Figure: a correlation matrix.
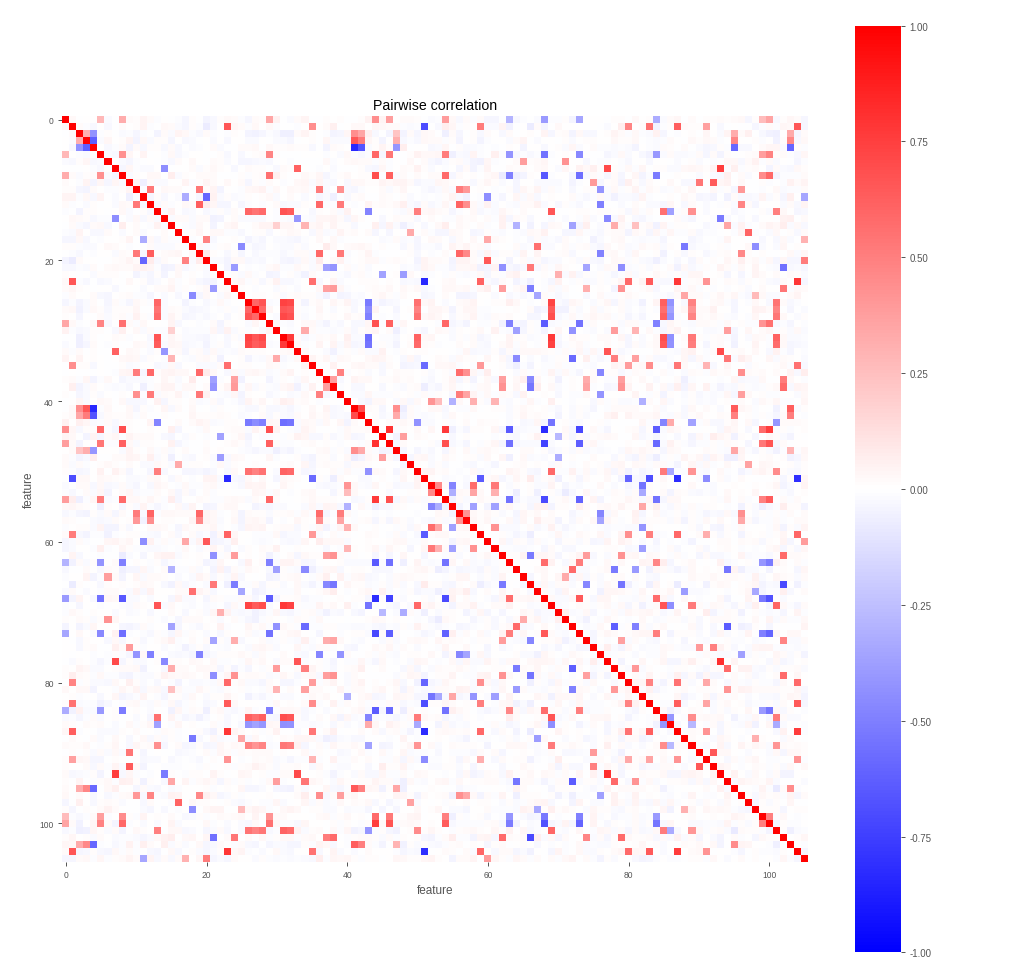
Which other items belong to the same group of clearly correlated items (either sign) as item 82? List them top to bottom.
40, 52, 53, 55, 58, 61
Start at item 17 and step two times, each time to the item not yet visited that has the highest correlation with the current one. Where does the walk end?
60
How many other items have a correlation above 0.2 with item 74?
6
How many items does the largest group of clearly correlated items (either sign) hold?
13
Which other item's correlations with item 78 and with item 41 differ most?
4
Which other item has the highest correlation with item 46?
44
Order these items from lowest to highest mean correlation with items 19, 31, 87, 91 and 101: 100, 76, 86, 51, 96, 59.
51, 86, 76, 100, 96, 59
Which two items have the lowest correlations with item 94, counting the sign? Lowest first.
72, 64
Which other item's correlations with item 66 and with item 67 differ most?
102
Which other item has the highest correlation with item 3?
41
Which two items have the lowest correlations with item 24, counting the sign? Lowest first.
66, 21
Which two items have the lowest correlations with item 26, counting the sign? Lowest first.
43, 86
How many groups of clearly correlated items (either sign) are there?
15
